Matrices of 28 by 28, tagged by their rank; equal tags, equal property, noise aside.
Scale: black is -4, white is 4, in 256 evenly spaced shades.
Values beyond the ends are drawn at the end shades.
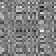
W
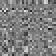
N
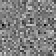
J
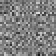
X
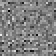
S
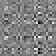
W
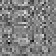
S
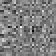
X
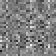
X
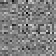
X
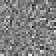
J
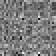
S
